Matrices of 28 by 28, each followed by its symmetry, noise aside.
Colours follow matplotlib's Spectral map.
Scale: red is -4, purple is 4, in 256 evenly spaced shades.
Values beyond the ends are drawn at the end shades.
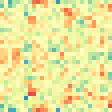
mirrored top to bottom.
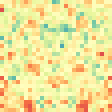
mirrored left to right.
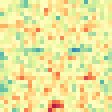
mirrored left to right.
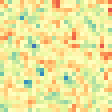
symmetric across the other diagonal.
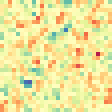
no symmetry.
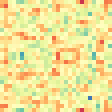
mirrored top to bottom.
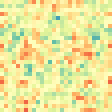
mirrored left to right.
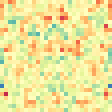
mirrored left to right.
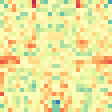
mirrored left to right.
